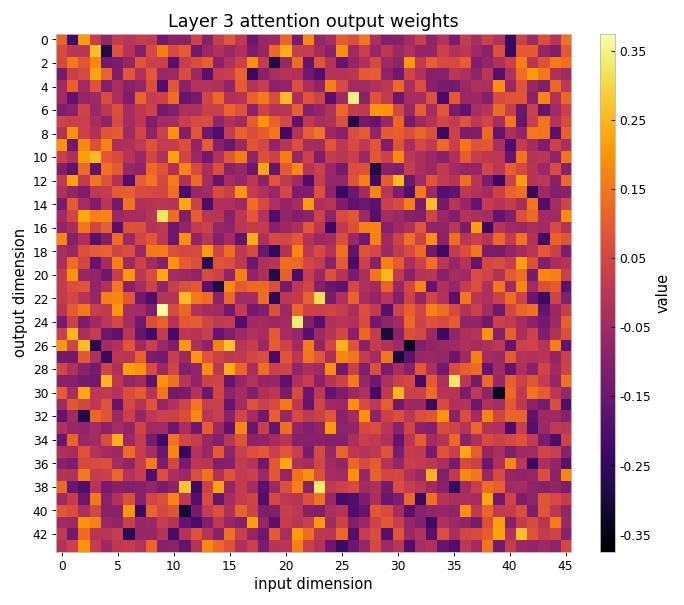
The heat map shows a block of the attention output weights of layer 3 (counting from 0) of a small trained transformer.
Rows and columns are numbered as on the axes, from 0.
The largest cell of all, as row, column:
23, 9
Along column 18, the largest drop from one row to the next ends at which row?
12
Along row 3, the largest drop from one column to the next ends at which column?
17
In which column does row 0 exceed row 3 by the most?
22
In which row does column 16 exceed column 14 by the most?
21
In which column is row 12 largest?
30
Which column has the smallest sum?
34
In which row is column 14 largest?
38
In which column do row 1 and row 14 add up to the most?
11
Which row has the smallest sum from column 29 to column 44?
43
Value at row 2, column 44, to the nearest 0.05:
0.15
